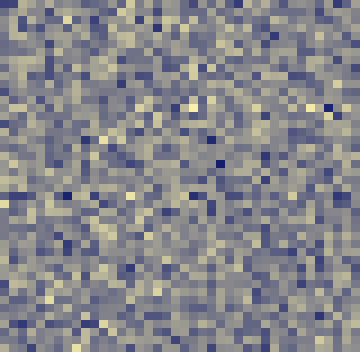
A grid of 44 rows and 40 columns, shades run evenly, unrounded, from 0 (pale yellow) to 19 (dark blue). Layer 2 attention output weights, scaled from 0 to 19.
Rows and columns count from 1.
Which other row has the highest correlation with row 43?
15
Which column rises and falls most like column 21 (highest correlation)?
16
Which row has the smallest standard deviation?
12
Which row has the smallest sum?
14
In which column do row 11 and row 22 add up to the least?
6
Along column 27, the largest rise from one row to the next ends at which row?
8
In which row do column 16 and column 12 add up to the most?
3
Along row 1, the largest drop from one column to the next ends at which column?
28
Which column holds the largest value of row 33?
36
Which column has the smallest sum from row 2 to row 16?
22
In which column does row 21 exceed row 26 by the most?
25
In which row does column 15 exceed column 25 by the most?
34
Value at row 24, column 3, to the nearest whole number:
5
